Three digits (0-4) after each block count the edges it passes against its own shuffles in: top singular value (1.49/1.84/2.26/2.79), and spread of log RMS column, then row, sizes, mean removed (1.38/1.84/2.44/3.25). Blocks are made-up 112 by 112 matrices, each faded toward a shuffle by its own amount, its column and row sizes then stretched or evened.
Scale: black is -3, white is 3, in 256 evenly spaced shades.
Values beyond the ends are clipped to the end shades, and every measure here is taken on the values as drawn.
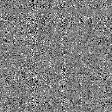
0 3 3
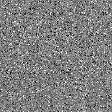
1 1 2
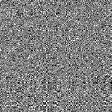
3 2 3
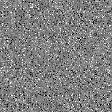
2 1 1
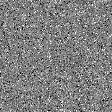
0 1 0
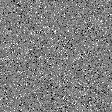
0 1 0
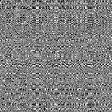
4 0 4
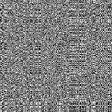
4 3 1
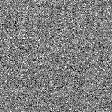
2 0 0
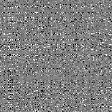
3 3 4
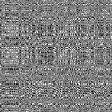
4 1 4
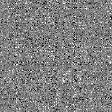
1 3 3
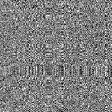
4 3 0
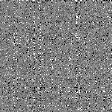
1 3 3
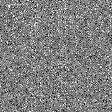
1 1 0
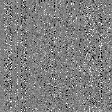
0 4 0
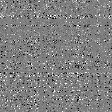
0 3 4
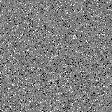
1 0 0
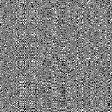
4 3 2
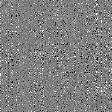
0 4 2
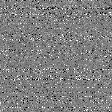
0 0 4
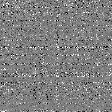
0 2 4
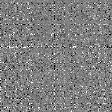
2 3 3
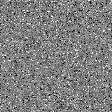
1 0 1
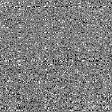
2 2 4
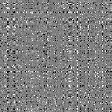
4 3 3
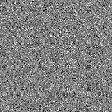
3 0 1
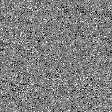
1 1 2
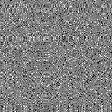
4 1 1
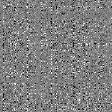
2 4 3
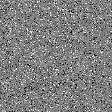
0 2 0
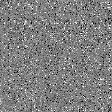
2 2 1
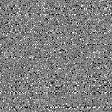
3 0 3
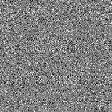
3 0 2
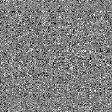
2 3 3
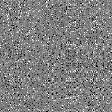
3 2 0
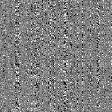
3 4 1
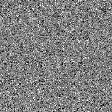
1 1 1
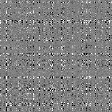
4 4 4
